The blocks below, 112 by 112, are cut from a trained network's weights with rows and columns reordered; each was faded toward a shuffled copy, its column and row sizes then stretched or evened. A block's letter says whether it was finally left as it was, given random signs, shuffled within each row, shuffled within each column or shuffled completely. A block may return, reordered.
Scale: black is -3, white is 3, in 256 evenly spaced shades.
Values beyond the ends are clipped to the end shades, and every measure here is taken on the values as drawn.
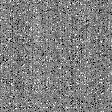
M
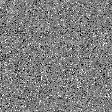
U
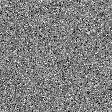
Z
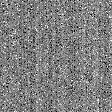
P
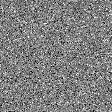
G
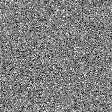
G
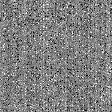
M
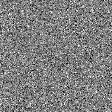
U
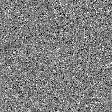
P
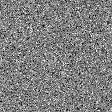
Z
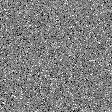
Z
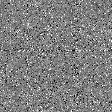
U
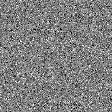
M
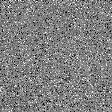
G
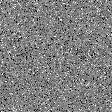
Z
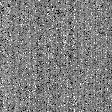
P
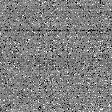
M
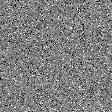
P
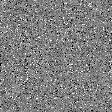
U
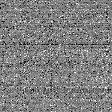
M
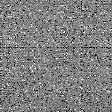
M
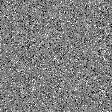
P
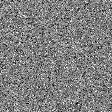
G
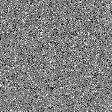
G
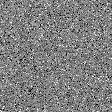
Z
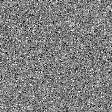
G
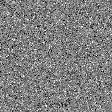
P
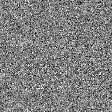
U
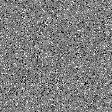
U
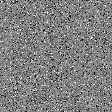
P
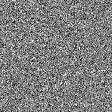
M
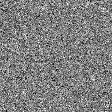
P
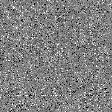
U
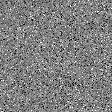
P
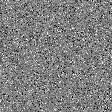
Z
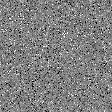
P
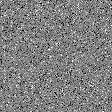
Z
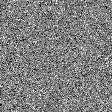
P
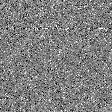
G
